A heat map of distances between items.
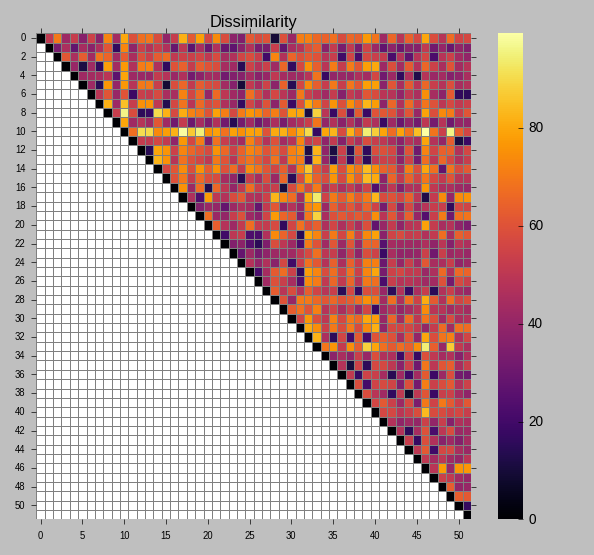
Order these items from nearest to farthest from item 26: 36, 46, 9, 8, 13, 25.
25, 9, 46, 36, 13, 8
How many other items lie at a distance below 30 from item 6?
3
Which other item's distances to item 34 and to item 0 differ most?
28
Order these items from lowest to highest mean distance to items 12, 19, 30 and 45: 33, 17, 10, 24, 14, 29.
24, 17, 29, 14, 33, 10
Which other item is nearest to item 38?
44
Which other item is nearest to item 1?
9
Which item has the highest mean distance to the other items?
10
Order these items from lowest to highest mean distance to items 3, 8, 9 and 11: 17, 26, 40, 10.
26, 40, 17, 10
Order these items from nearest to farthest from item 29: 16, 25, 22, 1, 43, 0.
16, 1, 43, 22, 0, 25
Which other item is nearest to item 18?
49
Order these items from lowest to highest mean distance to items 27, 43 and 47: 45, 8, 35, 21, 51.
45, 51, 35, 21, 8
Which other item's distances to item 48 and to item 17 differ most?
46
